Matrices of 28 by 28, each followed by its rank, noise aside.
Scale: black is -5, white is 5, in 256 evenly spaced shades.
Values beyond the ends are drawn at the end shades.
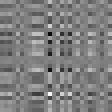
one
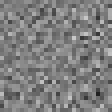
six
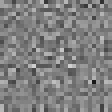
four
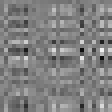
one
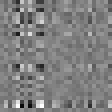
one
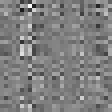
two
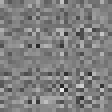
three
